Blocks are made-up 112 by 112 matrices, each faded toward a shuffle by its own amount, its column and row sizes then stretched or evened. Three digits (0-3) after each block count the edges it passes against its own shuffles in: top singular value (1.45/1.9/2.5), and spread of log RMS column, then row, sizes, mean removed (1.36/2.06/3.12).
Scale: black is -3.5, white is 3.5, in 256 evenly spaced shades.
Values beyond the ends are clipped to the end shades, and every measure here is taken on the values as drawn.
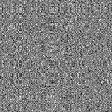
3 1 0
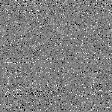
0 1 2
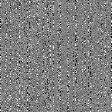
0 3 0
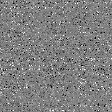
1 1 2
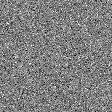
0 0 0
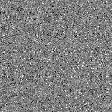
2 0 1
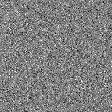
1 0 0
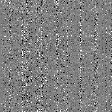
0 3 1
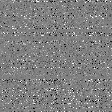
1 1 3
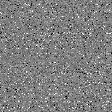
1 0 2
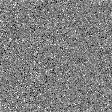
0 1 0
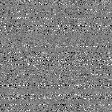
0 1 3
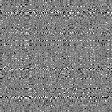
3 1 3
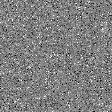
0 1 1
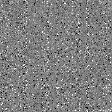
1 2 1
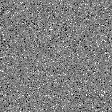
1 0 1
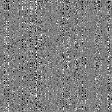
2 3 1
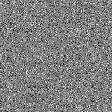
2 0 1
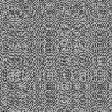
3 1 0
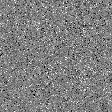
1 0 0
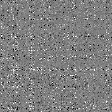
0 2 2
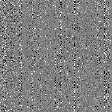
2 3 1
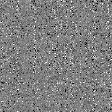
0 2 2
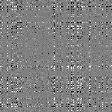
3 3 3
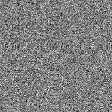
2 1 0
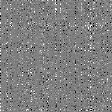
1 3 2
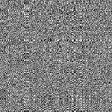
3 2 2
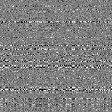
3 0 3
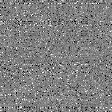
2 1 2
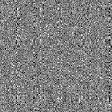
3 2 1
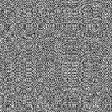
3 1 1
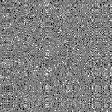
3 1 0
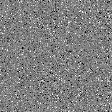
0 1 1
